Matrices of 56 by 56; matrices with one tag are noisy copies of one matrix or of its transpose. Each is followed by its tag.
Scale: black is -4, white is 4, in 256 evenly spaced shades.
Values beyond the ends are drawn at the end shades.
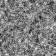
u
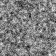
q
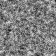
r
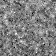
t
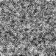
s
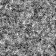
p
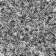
s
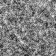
t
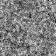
q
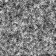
p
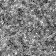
t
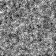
p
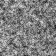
t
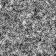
p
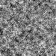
u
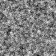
r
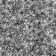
s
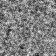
r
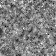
u
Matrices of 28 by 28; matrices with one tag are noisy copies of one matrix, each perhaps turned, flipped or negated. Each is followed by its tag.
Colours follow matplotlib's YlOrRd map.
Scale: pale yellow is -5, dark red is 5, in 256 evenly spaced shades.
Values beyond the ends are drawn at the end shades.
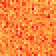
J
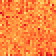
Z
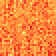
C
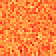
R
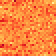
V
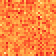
Z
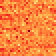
C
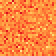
R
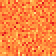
R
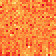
Z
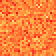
R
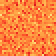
R
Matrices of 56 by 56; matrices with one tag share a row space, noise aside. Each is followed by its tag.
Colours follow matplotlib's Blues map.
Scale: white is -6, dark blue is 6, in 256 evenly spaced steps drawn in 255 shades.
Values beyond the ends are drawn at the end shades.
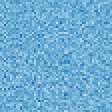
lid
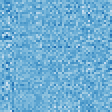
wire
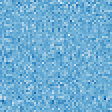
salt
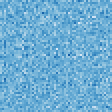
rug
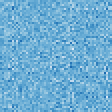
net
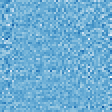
wire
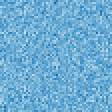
rug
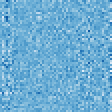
wire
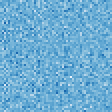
lid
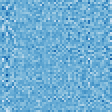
wire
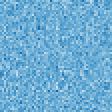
lid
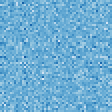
rug
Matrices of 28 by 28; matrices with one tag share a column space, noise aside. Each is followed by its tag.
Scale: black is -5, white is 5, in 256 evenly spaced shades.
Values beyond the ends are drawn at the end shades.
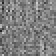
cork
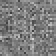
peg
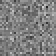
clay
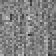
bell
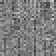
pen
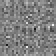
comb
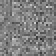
clay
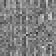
bell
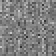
pen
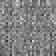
bell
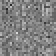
clay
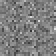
comb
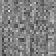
cork
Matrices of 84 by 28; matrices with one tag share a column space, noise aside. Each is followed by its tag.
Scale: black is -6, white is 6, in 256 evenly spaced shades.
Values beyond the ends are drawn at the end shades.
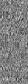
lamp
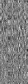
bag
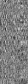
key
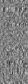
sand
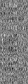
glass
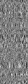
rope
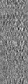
key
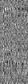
sand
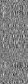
rope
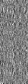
sand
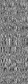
glass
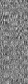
key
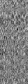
key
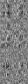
rope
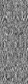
lamp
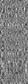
sand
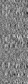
rope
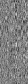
bag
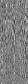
bag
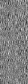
key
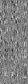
bag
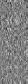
key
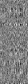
sand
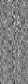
key
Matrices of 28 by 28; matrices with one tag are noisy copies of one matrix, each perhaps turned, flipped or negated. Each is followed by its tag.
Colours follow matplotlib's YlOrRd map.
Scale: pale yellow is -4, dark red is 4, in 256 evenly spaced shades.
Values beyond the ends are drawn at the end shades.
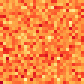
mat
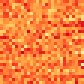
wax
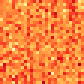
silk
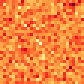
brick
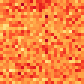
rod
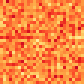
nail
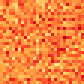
rod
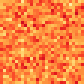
brick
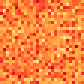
rod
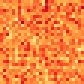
nail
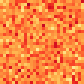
mat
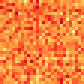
nail
